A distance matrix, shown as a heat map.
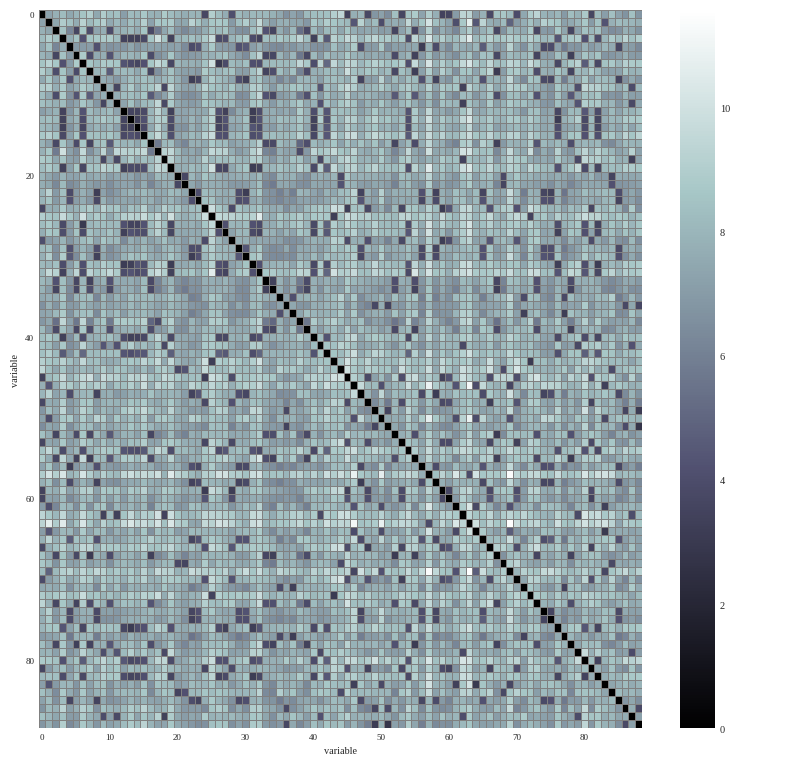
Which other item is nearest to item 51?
88
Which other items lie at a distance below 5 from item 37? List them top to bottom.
35, 71, 77
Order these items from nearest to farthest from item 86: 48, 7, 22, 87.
48, 22, 87, 7
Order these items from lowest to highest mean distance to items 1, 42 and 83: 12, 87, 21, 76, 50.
50, 12, 76, 21, 87
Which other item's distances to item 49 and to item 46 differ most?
69
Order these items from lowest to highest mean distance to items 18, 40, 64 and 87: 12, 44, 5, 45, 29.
12, 5, 29, 44, 45
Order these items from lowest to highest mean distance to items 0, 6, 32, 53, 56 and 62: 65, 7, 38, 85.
85, 65, 38, 7
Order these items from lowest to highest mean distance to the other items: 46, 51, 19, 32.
51, 19, 32, 46
